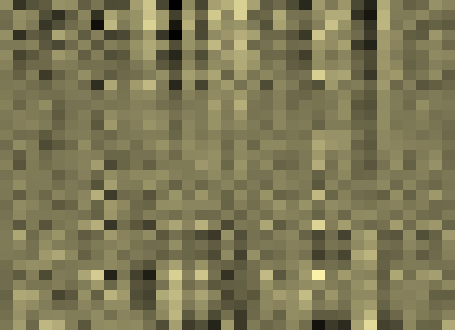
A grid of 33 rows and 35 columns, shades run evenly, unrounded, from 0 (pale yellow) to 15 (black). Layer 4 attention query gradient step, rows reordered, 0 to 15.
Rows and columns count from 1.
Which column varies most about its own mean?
14
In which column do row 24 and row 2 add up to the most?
8
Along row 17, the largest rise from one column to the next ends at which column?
9
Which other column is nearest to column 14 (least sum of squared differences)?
24
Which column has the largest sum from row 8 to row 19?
29
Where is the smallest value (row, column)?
28, 25
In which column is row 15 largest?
4
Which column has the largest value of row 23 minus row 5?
12
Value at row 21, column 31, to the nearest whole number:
7
